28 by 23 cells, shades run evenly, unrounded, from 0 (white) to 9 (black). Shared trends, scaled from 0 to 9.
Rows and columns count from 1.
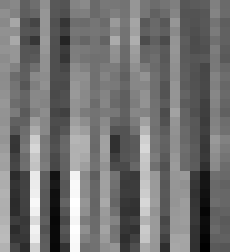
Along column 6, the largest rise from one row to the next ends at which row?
20
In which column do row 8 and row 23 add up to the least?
8
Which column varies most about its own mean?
4
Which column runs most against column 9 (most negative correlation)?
12
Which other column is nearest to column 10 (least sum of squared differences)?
23
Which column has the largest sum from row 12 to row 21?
21
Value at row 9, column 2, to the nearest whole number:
5
